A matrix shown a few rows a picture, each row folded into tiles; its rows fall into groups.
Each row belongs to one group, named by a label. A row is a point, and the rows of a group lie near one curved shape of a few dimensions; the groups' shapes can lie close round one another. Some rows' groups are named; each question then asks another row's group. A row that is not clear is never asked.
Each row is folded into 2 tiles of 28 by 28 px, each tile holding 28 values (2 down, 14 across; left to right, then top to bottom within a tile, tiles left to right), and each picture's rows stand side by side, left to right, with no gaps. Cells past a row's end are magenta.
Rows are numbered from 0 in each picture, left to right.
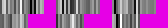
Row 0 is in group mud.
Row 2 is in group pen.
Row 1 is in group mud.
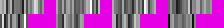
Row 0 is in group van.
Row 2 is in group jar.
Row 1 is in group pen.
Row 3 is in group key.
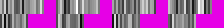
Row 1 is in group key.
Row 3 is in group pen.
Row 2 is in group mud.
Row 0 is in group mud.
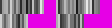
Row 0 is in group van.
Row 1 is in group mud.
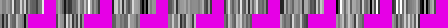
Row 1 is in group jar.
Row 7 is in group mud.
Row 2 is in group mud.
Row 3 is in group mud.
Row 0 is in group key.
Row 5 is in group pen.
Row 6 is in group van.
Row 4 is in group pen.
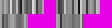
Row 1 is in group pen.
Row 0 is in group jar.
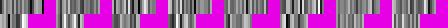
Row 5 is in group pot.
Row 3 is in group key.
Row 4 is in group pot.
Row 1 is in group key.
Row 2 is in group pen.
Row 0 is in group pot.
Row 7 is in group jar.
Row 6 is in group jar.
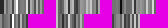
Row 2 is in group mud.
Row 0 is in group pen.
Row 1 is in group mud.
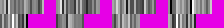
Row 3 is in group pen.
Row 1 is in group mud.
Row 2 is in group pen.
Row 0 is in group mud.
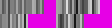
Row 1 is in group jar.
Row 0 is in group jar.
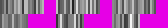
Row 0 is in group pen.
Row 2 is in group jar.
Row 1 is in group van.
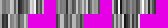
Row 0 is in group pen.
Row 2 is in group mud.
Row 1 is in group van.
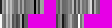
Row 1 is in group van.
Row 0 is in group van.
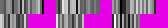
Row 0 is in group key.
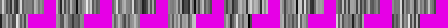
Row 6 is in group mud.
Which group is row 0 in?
mud
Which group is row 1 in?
mud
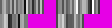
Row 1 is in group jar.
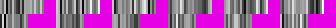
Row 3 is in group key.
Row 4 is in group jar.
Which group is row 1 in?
van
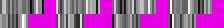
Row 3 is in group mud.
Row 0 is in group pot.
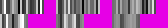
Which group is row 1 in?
key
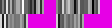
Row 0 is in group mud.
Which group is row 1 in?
jar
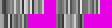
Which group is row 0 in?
pen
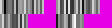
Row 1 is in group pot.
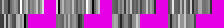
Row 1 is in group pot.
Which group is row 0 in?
key
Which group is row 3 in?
pen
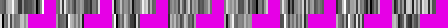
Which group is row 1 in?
mud
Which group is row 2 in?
mud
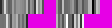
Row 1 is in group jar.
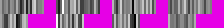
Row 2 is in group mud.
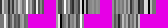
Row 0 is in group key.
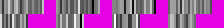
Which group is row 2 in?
key
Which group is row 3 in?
key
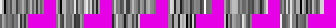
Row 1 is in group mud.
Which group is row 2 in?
mud
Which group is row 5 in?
van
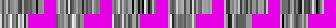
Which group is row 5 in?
jar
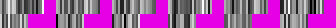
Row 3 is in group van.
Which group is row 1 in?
mud
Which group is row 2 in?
mud
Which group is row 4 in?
pen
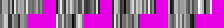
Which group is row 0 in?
key
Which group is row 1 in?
pot
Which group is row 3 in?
pot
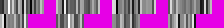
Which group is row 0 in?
pen
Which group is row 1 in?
mud
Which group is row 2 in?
van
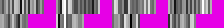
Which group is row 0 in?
pot
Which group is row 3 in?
van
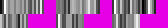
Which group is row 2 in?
pot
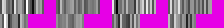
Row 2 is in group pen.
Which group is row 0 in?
key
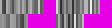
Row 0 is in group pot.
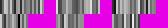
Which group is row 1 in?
pen
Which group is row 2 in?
pen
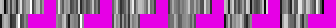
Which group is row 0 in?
van
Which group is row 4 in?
pot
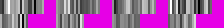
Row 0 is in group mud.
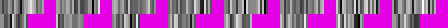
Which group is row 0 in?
mud
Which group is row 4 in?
pot
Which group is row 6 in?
mud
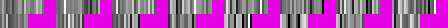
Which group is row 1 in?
mud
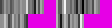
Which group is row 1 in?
key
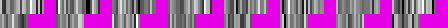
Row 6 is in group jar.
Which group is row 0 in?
pot
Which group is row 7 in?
van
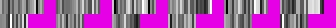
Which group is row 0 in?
jar
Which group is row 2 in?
pot
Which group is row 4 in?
pot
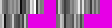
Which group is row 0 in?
mud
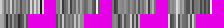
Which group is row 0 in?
mud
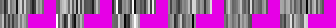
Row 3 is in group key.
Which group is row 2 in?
pot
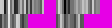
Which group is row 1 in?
key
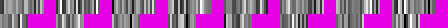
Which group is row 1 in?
pot
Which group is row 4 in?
jar
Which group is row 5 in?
mud
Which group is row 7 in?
jar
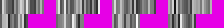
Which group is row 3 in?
mud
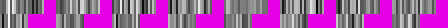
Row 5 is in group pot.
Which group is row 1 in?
pen
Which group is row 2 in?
pen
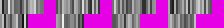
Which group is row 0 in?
mud
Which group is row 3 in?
mud
